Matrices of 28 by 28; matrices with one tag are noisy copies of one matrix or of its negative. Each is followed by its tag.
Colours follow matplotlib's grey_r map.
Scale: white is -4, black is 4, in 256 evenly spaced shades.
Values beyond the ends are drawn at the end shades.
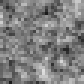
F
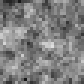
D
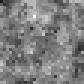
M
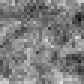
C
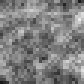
C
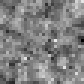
F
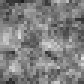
D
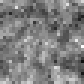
C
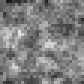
D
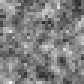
F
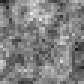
M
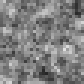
F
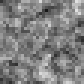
F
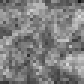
C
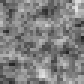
F
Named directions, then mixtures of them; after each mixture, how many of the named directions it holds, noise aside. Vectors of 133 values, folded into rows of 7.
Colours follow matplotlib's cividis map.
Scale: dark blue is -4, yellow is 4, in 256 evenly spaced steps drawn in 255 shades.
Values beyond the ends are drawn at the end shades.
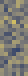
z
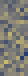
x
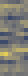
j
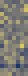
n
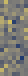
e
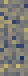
two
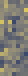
three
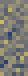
three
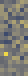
three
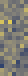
two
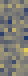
three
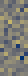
three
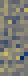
three
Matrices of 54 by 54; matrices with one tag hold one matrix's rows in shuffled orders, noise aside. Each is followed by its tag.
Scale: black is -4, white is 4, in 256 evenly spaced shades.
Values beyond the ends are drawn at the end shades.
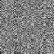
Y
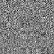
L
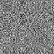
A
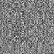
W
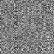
Y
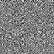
W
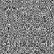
L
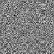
L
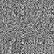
W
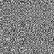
A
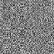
A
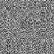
L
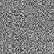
W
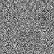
L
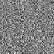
W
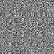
W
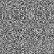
W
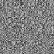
W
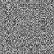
L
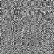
Y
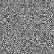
L
